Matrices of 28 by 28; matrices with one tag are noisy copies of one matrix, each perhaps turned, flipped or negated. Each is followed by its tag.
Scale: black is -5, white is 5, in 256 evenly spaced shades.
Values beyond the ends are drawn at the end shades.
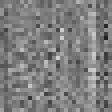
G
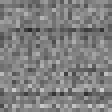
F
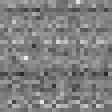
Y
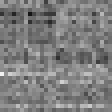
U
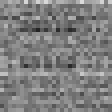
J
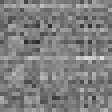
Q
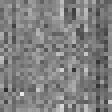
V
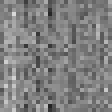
V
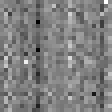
Y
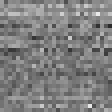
V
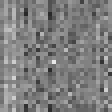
V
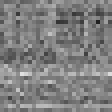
U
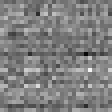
Q
